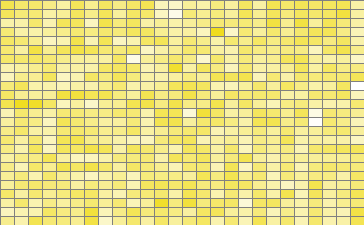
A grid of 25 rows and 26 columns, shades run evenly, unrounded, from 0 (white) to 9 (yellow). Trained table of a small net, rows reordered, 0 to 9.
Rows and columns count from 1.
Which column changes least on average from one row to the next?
22
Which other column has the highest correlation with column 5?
6
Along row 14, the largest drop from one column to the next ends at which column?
23
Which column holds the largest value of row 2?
25
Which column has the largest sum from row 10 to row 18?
13
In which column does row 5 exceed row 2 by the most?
12
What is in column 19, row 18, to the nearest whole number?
4
